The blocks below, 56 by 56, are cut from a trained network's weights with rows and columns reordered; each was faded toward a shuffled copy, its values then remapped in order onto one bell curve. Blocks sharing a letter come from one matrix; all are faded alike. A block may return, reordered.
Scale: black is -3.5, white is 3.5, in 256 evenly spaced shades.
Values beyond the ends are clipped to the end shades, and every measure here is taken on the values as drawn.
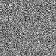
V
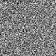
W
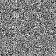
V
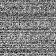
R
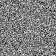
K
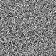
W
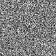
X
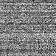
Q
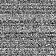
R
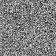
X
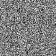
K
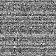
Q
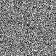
X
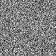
V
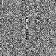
W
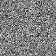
V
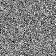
X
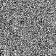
K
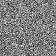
W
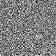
V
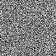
X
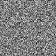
W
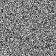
K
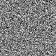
X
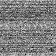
Q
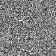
K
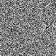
V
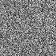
K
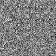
W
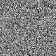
V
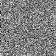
K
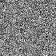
K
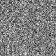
W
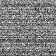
Q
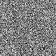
X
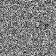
K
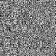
W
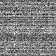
R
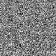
V
